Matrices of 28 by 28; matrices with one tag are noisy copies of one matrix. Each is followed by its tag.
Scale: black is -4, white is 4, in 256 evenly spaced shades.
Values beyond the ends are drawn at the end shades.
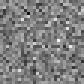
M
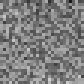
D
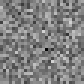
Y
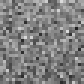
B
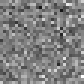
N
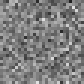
D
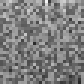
B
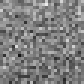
B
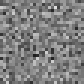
Y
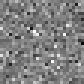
Y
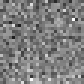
D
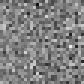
M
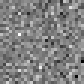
M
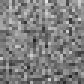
B
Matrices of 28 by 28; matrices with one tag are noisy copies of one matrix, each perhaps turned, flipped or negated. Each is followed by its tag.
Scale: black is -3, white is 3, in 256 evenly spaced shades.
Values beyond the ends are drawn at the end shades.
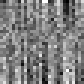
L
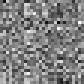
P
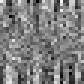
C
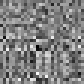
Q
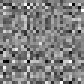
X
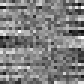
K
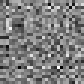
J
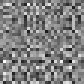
X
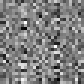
P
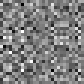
X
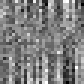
L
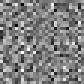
X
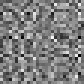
X
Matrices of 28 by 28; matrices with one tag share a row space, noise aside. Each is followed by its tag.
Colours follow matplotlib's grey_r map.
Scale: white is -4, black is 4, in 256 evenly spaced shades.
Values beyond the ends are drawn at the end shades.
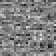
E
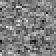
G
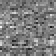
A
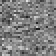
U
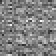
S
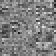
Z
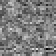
G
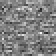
S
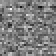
S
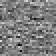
G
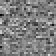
A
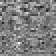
G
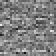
A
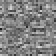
G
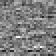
E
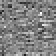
S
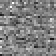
A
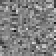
Z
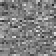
Z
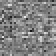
S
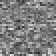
E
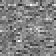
G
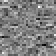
Z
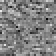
G
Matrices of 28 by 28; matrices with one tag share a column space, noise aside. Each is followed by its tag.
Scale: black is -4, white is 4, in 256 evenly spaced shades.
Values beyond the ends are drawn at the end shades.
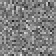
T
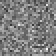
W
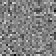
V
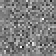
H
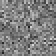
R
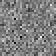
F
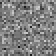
T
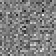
V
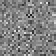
V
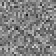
H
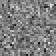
F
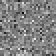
T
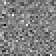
V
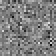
R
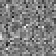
R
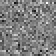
V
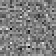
H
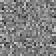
H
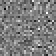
T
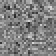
R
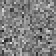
F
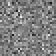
V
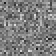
W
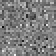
W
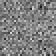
T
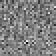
R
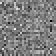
T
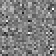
T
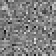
T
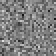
W
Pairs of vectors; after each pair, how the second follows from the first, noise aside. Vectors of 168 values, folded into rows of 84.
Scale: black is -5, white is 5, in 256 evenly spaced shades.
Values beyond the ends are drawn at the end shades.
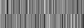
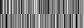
reversed, scaled up.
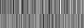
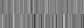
reversed, partly zeroed.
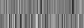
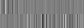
reversed, partly zeroed.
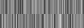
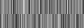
reversed.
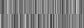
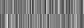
reversed.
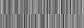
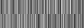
negated.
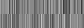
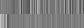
wrapped around, negated, partly zeroed.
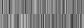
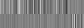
wrapped around, negated, partly zeroed.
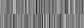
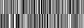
reversed, scaled up.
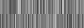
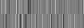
reversed, negated, partly zeroed.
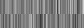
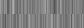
wrapped around, shrunk.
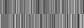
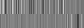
reversed, partly zeroed.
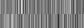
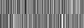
reversed.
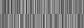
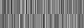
copied.
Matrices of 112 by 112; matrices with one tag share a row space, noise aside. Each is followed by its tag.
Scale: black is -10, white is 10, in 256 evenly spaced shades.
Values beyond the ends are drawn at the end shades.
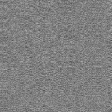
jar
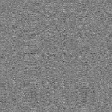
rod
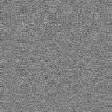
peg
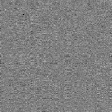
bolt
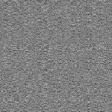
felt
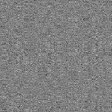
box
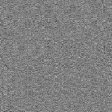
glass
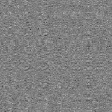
felt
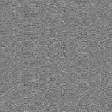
rod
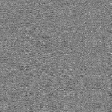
jar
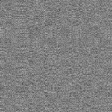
peg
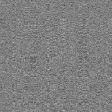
rod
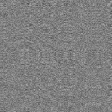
jar
